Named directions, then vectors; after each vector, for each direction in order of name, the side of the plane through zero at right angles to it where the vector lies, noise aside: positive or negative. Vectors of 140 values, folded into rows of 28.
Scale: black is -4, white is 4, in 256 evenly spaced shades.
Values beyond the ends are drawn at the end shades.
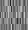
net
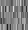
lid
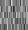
negative, positive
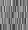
negative, positive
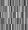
positive, positive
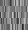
positive, positive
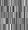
negative, negative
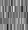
positive, negative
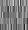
negative, negative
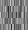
negative, negative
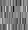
negative, positive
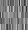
positive, positive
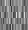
positive, positive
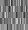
positive, negative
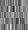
negative, positive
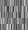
negative, negative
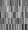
positive, positive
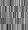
positive, positive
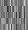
negative, negative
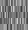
positive, negative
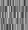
positive, positive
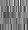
negative, negative
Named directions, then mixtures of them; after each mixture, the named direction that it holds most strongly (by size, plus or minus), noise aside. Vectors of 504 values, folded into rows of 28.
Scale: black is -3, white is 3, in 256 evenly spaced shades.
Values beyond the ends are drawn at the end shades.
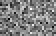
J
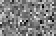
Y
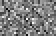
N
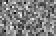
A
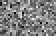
J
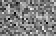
J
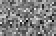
Y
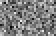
A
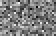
J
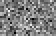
N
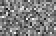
N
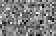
Y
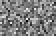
N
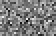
N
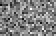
J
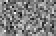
A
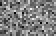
J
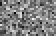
A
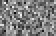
A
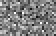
J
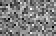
J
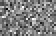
N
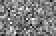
N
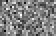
A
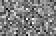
N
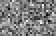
Y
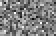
A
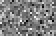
Y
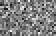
J
